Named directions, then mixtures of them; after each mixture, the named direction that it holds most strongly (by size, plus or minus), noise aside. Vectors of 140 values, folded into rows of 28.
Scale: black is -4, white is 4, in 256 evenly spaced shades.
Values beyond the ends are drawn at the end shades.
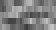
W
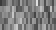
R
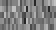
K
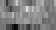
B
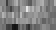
B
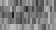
B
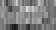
B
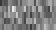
K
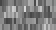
W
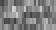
W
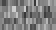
K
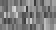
K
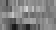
B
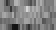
B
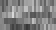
W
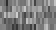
K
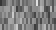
R
